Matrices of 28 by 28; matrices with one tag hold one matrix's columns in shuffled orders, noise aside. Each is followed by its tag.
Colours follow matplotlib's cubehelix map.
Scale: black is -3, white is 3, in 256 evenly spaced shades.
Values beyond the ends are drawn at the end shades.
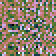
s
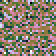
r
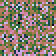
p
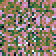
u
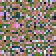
r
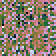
p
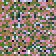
r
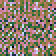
s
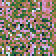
s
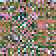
r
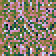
s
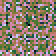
p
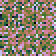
p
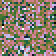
p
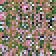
p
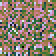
s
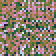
s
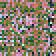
u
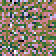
r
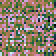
u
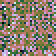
p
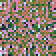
s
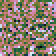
s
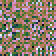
s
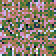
s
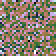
r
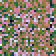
u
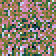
s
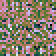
s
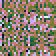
u
